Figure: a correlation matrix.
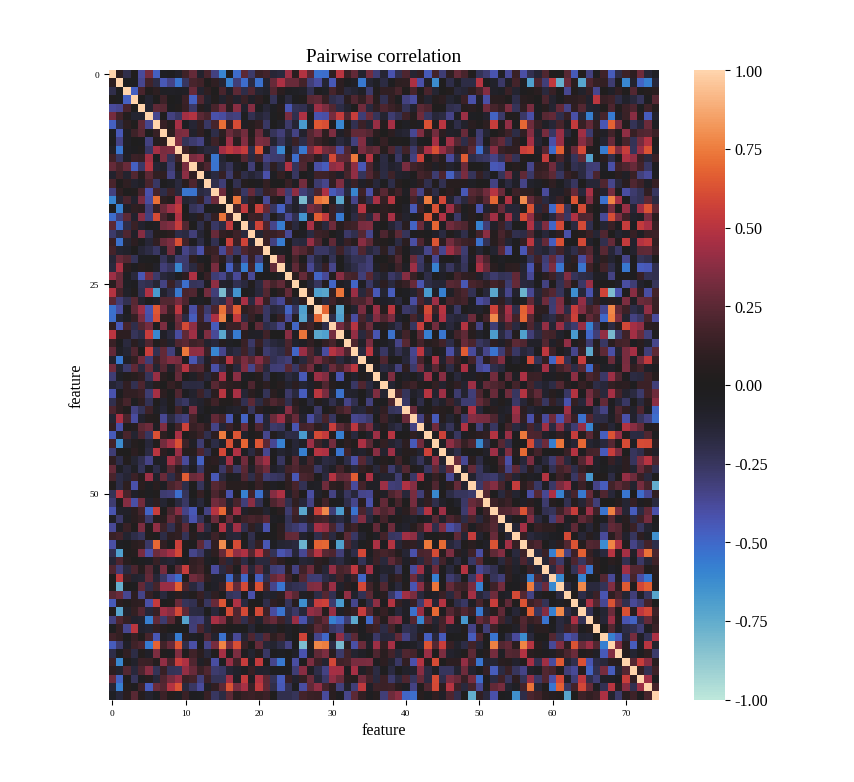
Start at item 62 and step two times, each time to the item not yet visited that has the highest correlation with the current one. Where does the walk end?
49
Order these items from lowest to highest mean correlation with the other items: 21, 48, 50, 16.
50, 21, 48, 16
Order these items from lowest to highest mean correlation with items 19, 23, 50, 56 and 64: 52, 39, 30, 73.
30, 73, 39, 52
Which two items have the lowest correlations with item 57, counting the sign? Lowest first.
1, 60
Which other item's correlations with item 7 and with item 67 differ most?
9
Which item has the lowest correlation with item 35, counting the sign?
65
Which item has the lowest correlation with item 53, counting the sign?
11
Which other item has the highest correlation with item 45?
56
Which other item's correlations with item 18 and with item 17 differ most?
15
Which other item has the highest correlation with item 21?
46
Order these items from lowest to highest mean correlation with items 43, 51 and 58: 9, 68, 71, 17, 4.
71, 9, 4, 68, 17
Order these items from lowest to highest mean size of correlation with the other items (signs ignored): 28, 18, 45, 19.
19, 45, 18, 28
